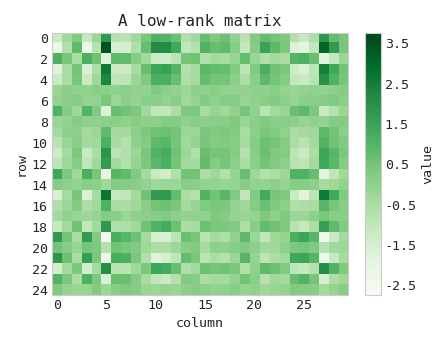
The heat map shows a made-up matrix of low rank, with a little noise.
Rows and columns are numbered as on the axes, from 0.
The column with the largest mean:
5
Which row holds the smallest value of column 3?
1
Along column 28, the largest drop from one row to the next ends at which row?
2
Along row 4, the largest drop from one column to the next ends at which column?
6
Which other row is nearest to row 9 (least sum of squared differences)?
16
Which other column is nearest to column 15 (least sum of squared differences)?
12
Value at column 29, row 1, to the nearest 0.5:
0.5
